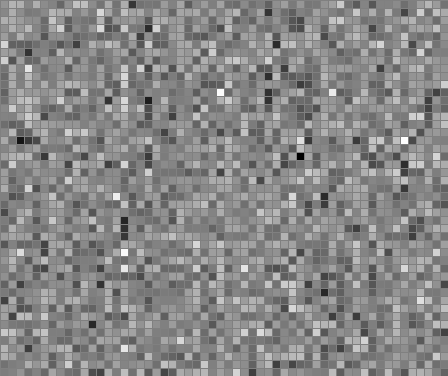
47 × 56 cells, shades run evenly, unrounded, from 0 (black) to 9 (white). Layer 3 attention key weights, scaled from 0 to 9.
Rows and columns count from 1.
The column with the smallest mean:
19
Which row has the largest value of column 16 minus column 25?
14
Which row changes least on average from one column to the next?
37
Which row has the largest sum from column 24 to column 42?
31
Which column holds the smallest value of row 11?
38
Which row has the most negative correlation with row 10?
6
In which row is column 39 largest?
22
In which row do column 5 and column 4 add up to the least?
18
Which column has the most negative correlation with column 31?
13
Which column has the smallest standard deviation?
24
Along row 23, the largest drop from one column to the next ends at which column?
33
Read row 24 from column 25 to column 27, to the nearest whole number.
4 5 5
